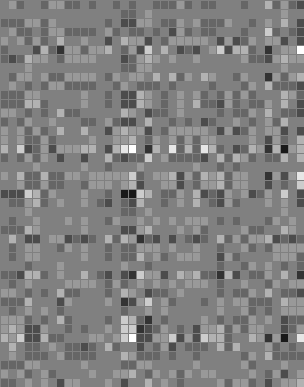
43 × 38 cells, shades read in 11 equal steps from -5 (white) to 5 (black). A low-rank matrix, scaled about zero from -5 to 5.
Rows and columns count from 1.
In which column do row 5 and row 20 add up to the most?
36
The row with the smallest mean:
17
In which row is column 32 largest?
22
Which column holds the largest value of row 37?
18
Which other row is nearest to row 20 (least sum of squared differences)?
21
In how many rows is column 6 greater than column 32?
13
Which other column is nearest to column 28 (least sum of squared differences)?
14
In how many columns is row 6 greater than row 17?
21
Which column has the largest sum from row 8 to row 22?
34
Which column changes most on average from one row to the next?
16
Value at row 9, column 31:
-1
